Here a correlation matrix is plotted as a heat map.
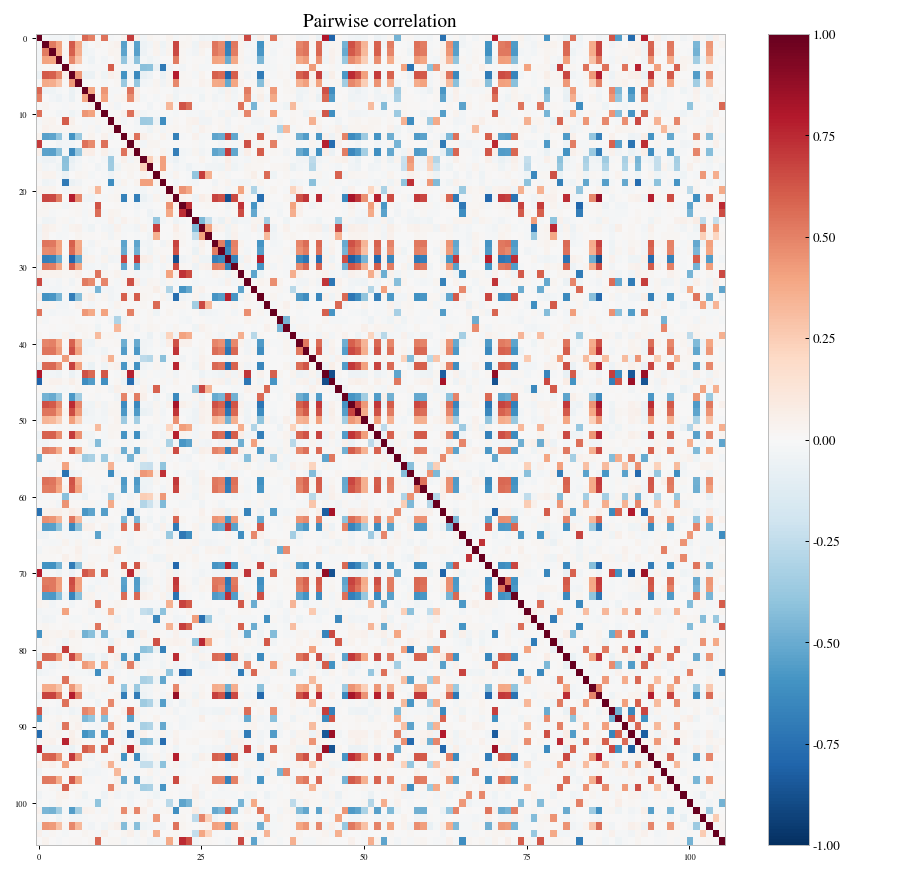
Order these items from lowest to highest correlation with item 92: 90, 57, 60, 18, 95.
57, 60, 18, 95, 90
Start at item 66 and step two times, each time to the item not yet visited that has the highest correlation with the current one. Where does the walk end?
99
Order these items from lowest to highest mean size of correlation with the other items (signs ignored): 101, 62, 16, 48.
16, 62, 101, 48
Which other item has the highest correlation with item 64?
29
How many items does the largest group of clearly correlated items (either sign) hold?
37
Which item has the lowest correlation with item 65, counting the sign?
22
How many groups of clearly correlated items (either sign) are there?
7
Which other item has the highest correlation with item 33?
83
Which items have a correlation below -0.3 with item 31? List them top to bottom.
33, 53, 65, 83, 100
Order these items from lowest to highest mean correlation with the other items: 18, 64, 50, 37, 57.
64, 57, 37, 18, 50
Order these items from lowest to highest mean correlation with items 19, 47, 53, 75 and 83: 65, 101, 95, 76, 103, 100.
103, 95, 76, 101, 100, 65
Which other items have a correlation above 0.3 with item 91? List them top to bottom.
45, 55, 62, 78, 89
